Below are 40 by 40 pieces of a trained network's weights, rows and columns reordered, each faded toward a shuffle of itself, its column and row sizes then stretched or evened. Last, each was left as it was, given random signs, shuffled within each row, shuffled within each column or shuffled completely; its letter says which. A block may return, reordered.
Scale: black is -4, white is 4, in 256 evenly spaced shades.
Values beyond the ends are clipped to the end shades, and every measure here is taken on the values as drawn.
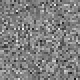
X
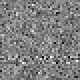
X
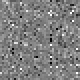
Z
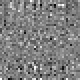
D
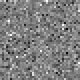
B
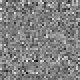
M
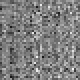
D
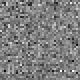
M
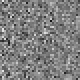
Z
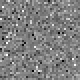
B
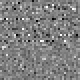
X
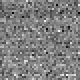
X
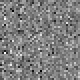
Z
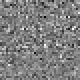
X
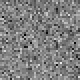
B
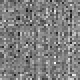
D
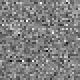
X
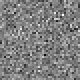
B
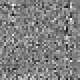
M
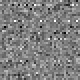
X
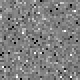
B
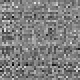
D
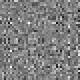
D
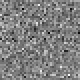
X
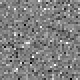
B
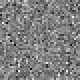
B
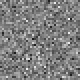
X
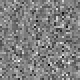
Z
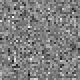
Z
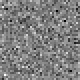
B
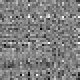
D
